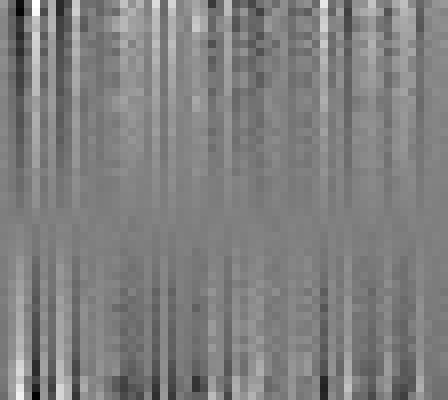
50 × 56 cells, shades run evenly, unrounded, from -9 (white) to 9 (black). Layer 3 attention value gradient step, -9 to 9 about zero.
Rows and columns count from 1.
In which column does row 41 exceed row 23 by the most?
5
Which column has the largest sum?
3
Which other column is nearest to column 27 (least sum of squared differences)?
32
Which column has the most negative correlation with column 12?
56
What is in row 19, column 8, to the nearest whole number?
2
